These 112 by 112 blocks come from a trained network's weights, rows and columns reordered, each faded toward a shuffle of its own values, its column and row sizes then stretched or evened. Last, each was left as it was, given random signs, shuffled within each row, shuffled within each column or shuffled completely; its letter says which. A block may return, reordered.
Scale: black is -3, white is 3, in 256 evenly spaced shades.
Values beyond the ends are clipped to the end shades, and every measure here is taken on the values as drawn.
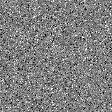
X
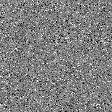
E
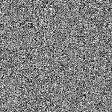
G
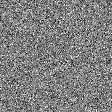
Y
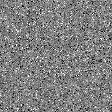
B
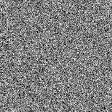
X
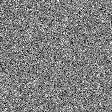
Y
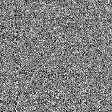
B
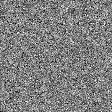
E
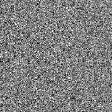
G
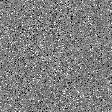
X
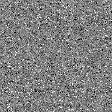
B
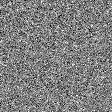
Y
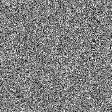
X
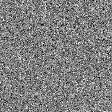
X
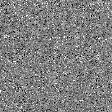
B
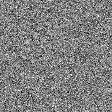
X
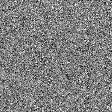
X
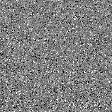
B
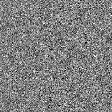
G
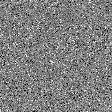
E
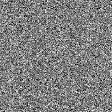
G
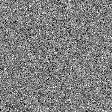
X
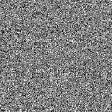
G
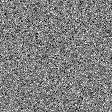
Y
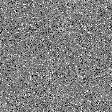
B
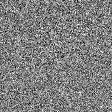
E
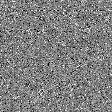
E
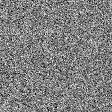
Y
